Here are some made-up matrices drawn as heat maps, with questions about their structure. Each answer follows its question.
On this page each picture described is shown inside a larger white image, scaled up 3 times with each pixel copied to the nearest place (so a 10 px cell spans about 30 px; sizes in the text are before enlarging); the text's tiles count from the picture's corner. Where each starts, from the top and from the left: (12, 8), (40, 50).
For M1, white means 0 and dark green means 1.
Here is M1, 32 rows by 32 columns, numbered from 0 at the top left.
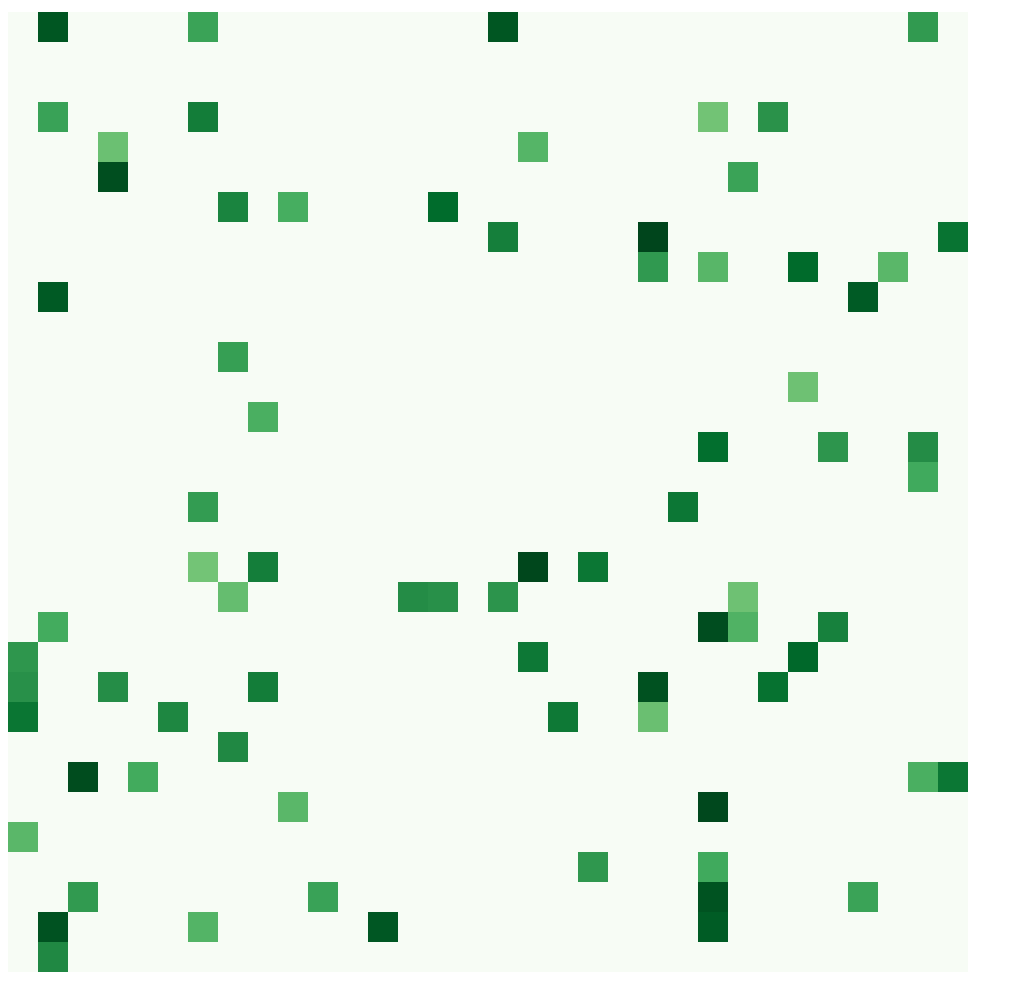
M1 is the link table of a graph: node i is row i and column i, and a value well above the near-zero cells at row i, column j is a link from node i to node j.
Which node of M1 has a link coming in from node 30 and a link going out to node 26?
node 12
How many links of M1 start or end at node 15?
1
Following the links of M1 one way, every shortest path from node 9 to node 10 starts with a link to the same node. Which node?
node 28
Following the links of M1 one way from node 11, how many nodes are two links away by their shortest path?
3
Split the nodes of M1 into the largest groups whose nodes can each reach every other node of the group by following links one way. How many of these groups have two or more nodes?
1
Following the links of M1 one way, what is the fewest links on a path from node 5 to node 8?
4
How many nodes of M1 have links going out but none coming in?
3
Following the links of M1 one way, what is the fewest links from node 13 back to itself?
5
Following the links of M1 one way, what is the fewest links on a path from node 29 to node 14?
3
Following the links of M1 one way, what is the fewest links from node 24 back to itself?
6
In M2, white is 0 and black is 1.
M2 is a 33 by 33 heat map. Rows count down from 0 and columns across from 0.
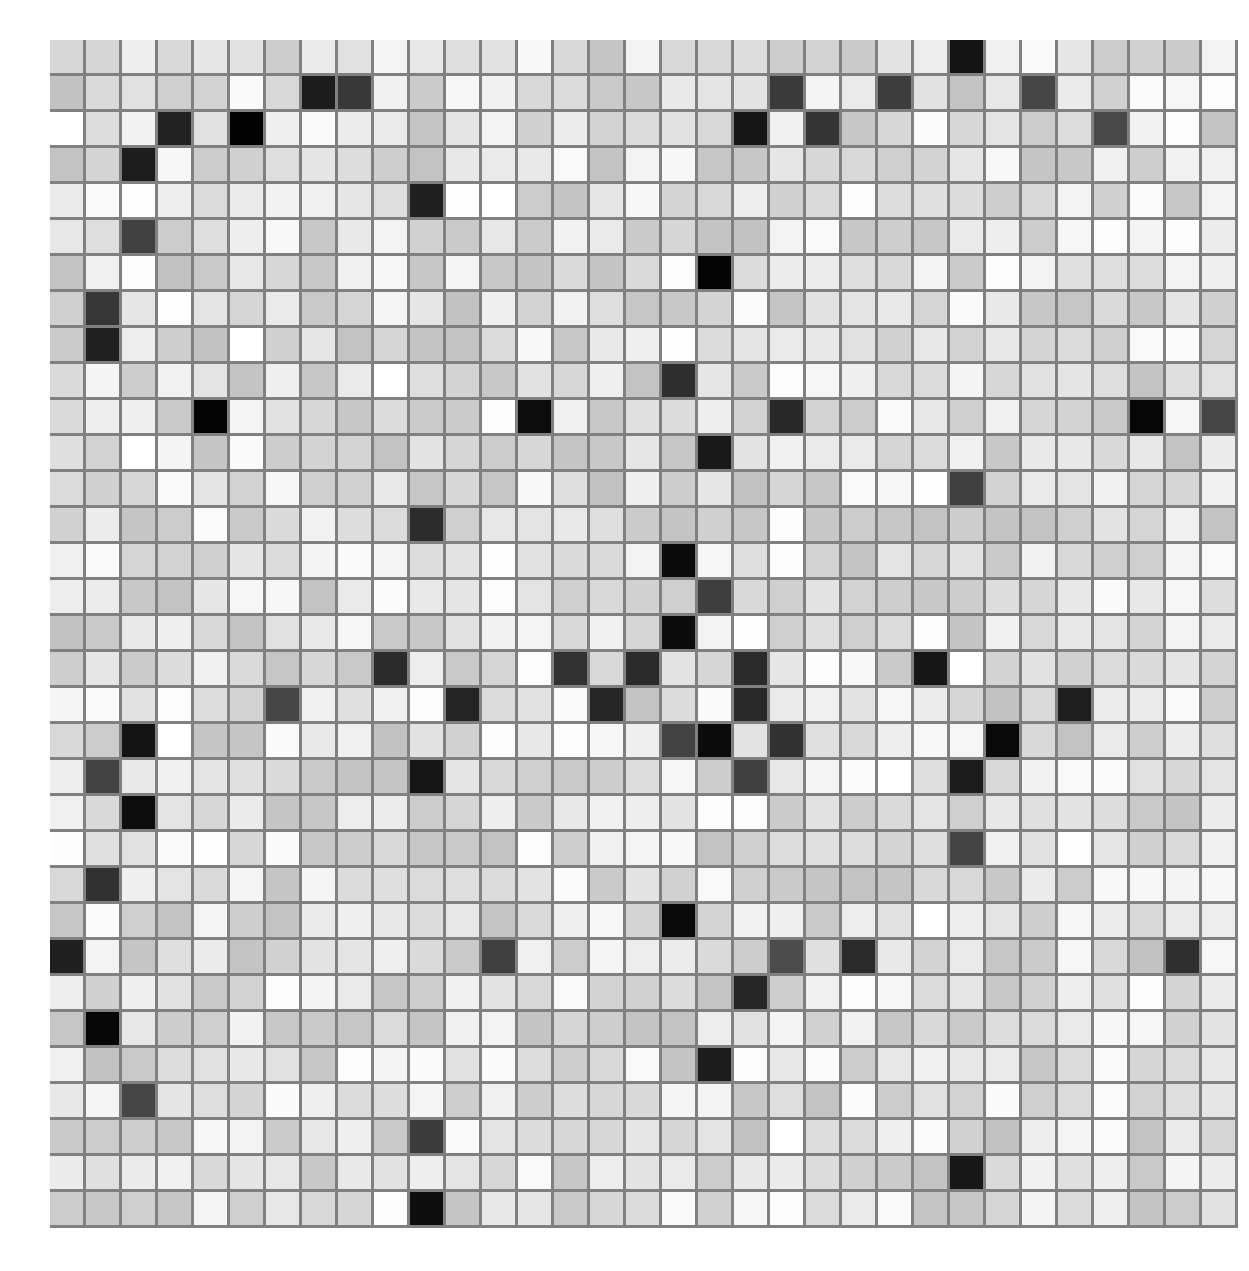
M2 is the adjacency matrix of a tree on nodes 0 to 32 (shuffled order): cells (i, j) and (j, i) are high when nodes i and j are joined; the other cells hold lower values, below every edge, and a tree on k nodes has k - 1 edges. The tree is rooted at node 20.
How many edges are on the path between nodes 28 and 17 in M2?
3
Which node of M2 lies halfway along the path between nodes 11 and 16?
19
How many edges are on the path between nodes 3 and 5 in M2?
2
